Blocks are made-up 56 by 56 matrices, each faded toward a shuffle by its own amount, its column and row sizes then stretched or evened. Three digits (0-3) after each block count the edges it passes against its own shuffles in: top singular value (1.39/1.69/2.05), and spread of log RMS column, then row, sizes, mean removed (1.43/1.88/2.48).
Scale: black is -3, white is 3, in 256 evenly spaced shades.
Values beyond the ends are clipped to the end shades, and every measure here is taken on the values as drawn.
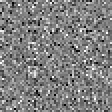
2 1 0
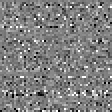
1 0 3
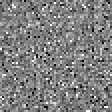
0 0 0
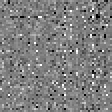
1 2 2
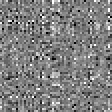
3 2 2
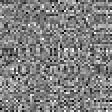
3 1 2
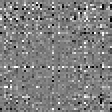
0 3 3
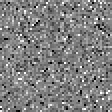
0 0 0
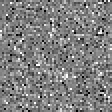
1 0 0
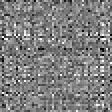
3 2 2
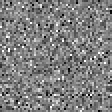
2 0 0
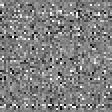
1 2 3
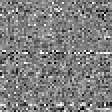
2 1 3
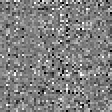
0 3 2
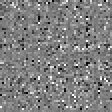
0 2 2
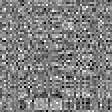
3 1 1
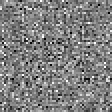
2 0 1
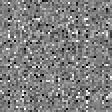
2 2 2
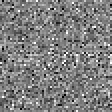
1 0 1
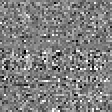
0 1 3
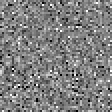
1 1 1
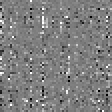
1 3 2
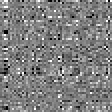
3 2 3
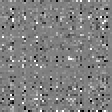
0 3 3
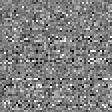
2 0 3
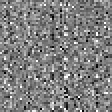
2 2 1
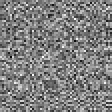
3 1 1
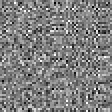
3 2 2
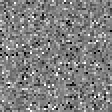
0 0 1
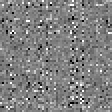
0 3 2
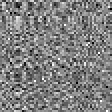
3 1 0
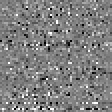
0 2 3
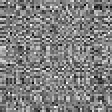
3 0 2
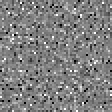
1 0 1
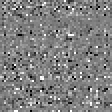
1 2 3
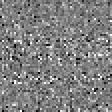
0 0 2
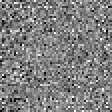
2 1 1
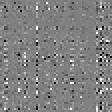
3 3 3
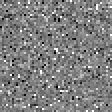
0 0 0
